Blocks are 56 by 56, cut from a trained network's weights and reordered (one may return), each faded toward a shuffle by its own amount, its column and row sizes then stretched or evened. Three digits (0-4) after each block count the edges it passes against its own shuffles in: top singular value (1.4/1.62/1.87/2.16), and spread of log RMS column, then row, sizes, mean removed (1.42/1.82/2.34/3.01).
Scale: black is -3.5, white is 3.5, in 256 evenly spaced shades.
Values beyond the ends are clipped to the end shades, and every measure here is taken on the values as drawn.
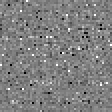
0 0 2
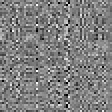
4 4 2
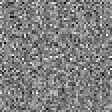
3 0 1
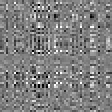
4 4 3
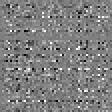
1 3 4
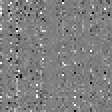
0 3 1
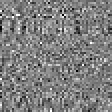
4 1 3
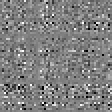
1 3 4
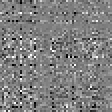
2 3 4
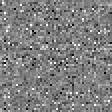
0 0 2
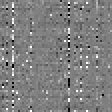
2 3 0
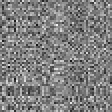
4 2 0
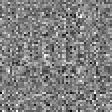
3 2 2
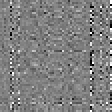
3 3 1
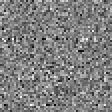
1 0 2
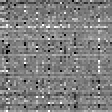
3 2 1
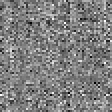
2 2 2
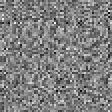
3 1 1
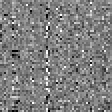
2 3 1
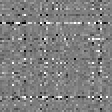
3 2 3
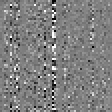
3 4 0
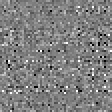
0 1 3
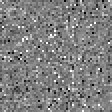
0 0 0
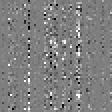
1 4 0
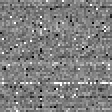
2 0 1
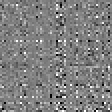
2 4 3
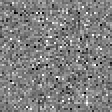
0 0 1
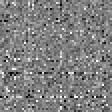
2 0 2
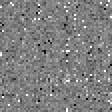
0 1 0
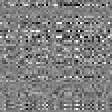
4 2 4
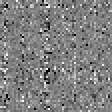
1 3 1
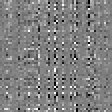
4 4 3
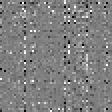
1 3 2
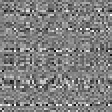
4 0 4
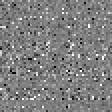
0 1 3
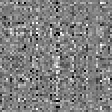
3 3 3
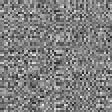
4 1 2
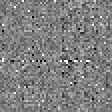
2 1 1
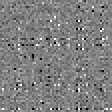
3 2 2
